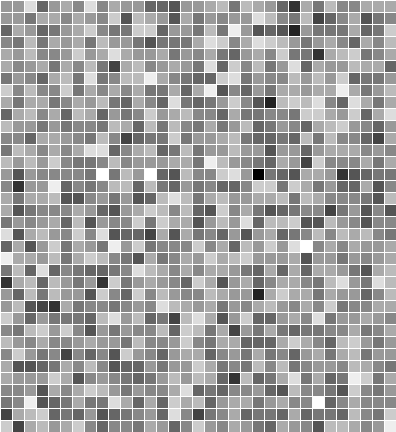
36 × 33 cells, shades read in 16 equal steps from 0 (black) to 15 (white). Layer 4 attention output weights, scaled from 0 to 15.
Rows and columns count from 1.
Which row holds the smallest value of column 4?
26
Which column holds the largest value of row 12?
15
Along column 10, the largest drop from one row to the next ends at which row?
6
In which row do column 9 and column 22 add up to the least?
24
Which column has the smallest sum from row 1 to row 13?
23
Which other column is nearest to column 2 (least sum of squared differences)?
32
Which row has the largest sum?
21
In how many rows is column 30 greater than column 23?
21
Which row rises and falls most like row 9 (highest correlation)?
29
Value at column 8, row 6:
11
